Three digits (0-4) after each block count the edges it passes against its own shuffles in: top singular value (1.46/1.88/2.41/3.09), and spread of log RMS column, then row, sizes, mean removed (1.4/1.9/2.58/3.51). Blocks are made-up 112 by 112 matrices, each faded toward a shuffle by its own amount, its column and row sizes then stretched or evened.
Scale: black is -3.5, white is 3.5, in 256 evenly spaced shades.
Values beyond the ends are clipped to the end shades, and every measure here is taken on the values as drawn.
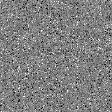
0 2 0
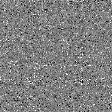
0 1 2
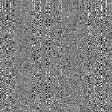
3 4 0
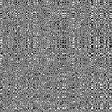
4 3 3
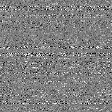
1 0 4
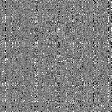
3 3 2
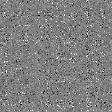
0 2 2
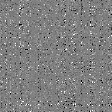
1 3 2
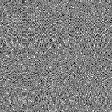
3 0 1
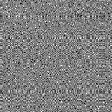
4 1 2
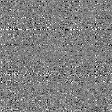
1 2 4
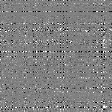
3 3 4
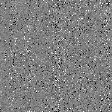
0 3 1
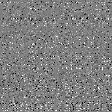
2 1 3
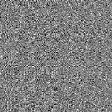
3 2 2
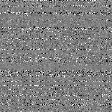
2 1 4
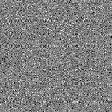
3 0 1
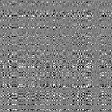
4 3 4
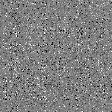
1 2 2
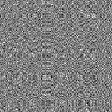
4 1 0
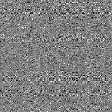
3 1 3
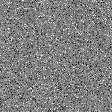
1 0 0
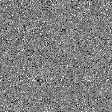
1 1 2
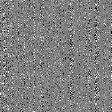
0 4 0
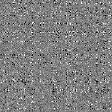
2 3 3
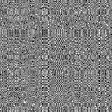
4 3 0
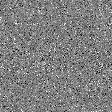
0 0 1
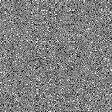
2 1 1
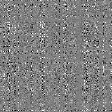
0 4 3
